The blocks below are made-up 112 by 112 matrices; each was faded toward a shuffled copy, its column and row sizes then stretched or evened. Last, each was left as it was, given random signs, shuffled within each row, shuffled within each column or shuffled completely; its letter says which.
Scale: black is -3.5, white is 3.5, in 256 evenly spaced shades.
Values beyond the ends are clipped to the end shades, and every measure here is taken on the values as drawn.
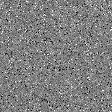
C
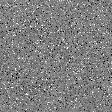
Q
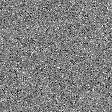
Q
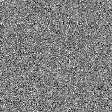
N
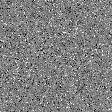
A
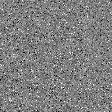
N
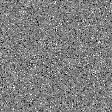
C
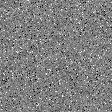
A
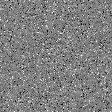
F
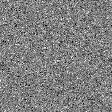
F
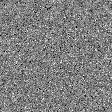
A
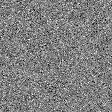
A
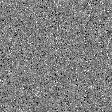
F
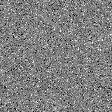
Q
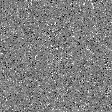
F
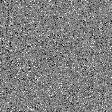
N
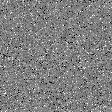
Q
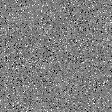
N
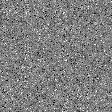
F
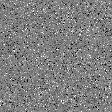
N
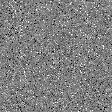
F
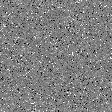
A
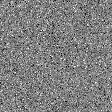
A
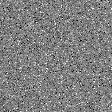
F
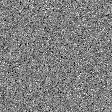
A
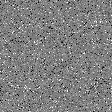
Q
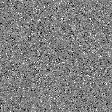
N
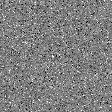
F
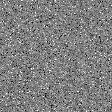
F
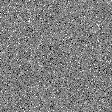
F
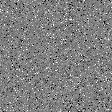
F
